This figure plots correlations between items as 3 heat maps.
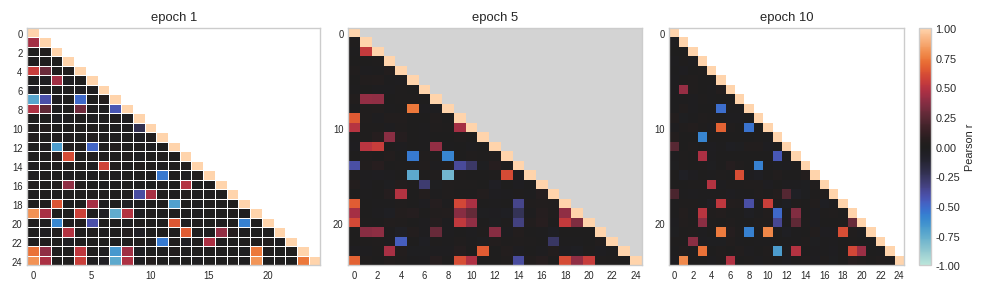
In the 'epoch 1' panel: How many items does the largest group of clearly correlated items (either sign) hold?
8
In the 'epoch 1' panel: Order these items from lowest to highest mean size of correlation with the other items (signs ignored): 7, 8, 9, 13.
9, 13, 8, 7
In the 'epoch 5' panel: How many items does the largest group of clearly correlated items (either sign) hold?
8
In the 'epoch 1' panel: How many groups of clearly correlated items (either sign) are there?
6
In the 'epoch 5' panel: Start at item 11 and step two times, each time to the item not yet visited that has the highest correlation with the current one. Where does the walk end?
3
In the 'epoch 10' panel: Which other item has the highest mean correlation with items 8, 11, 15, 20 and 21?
7
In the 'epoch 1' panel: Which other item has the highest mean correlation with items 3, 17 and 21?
13
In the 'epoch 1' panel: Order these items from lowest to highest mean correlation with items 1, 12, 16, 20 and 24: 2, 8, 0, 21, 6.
2, 6, 21, 8, 0
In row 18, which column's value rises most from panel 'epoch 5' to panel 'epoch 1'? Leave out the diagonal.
2
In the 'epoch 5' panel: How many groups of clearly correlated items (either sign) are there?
6
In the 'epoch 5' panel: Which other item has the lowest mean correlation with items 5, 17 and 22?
15
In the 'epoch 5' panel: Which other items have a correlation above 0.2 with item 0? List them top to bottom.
9, 10, 18, 19, 20, 24
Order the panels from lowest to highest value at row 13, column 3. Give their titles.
epoch 5, epoch 10, epoch 1
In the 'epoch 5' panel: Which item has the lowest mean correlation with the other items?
14
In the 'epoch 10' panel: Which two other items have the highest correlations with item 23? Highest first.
3, 19
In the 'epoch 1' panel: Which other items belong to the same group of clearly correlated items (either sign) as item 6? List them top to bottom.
14
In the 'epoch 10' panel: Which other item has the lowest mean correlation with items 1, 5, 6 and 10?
8
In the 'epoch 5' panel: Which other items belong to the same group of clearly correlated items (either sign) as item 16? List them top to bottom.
6
